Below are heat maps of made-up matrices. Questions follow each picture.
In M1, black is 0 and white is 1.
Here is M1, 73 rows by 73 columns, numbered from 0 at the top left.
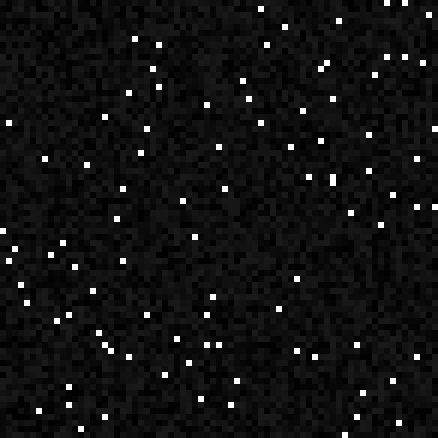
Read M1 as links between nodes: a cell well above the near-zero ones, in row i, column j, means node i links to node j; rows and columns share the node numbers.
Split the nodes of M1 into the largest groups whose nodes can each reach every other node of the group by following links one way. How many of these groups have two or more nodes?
7
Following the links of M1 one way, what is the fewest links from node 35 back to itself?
3
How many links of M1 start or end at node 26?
4
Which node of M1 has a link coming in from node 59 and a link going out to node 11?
node 52
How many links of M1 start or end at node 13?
2
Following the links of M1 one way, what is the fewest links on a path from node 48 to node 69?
6
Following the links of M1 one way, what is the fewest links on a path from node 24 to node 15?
2
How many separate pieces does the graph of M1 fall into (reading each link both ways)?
7
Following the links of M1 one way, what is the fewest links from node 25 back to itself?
6
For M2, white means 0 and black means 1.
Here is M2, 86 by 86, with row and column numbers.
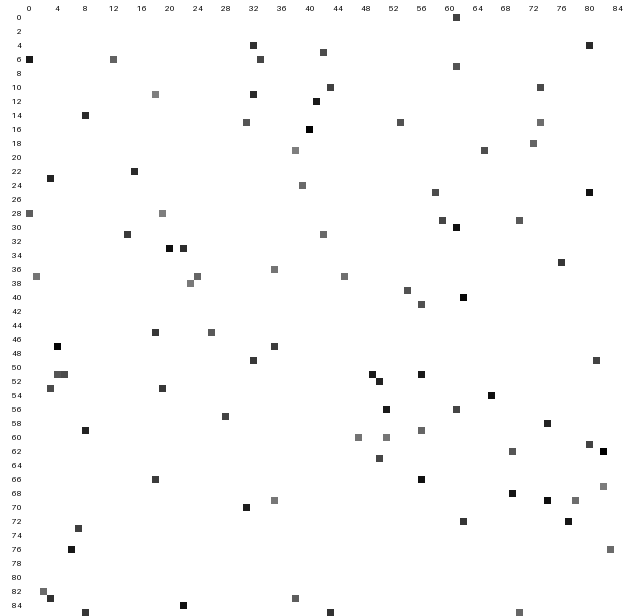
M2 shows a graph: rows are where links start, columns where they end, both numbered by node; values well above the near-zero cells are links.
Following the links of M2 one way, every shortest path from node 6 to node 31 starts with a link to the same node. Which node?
node 33
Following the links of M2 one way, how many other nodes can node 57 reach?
9
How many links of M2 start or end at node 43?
2
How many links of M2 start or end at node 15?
4
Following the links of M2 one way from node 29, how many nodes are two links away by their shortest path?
3
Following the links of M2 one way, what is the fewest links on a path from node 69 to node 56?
6
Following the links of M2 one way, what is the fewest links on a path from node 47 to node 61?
5
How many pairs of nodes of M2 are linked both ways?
1
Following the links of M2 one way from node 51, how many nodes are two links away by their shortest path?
5
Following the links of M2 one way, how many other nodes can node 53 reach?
5
